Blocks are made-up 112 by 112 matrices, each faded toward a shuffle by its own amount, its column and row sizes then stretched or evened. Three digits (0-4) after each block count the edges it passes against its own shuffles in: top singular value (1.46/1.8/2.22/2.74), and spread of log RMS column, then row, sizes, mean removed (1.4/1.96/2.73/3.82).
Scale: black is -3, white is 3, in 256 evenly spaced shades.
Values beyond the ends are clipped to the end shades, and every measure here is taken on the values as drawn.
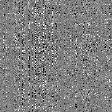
0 4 2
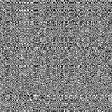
4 0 3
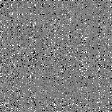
2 3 2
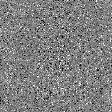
2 1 1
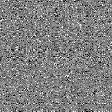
3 0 2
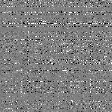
1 2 4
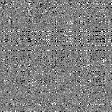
3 2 3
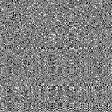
4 0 2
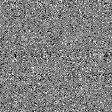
1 0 2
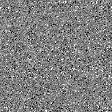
1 1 2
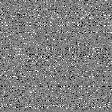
3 0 3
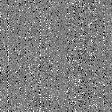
1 3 0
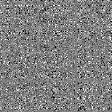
1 3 3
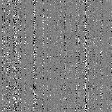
1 4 2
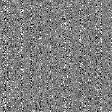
0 4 0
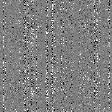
1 4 1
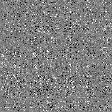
1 2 3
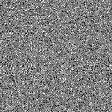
2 0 1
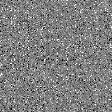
1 2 1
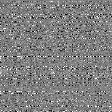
2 1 4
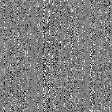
0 4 0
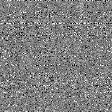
0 1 3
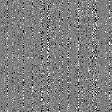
3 4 1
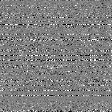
2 0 4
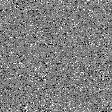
0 0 2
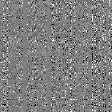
2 4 3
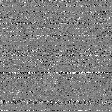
2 0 4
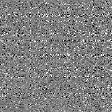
3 2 3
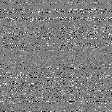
0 1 4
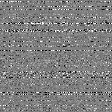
2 1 4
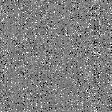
2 2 0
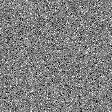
0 1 0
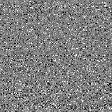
2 0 3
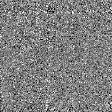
0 2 2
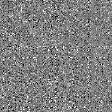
0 3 2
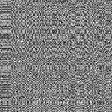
4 0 2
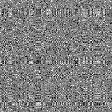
4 1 2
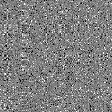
3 1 0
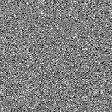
3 0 1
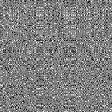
4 0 2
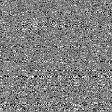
3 0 3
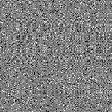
4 0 0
